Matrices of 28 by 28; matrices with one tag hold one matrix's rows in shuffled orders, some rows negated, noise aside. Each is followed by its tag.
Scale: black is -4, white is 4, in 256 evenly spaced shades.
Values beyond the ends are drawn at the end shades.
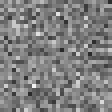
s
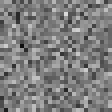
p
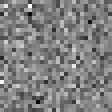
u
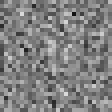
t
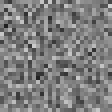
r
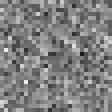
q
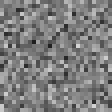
t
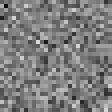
q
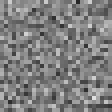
s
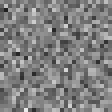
p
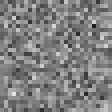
s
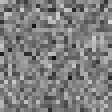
t
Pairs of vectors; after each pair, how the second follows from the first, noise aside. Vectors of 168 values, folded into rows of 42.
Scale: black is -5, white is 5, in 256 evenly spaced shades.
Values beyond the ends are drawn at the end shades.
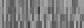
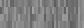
reversed, shrunk.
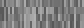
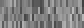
wrapped around, negated.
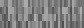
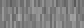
reversed, shrunk.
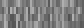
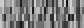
reversed, negated, scaled up.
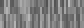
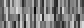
reversed, negated, scaled up.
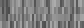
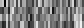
reversed, negated, scaled up.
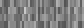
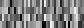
wrapped around, negated, scaled up.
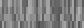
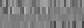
reversed, negated, partly zeroed.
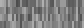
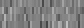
reversed, negated, partly zeroed.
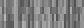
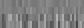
wrapped around, negated, partly zeroed.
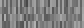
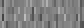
wrapped around, negated, partly zeroed.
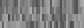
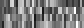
reversed, negated, scaled up.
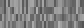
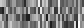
reversed, negated, scaled up.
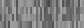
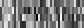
wrapped around, negated, scaled up.
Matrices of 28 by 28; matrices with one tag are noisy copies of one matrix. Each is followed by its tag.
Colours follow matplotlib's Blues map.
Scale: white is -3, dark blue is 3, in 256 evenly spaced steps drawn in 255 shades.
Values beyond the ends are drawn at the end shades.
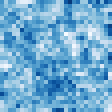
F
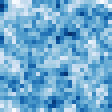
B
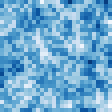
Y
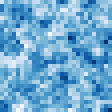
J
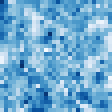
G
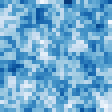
Y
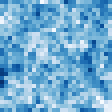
Y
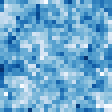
Y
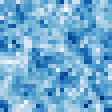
J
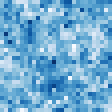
F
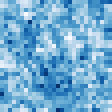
F
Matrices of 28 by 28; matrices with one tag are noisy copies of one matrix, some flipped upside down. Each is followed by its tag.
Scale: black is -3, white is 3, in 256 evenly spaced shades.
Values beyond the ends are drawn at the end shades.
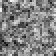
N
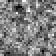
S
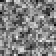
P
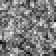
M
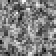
S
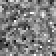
N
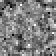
S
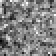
N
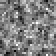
S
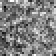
N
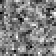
P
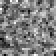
N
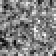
N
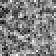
N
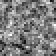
M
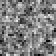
P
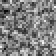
N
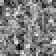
S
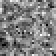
N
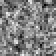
S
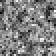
P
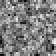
P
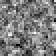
M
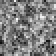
P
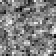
M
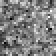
N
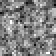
M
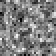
P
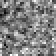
N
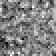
N
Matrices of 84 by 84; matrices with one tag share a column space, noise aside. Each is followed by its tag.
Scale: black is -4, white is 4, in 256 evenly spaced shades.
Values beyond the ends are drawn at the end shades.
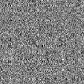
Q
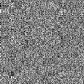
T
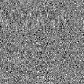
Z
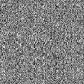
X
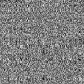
Q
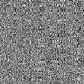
Q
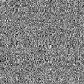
Q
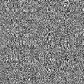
Q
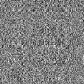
Q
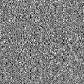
X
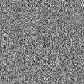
Q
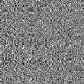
Q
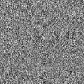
T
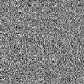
Q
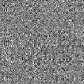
Q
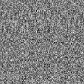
Z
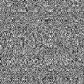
Q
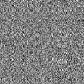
Q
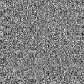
T
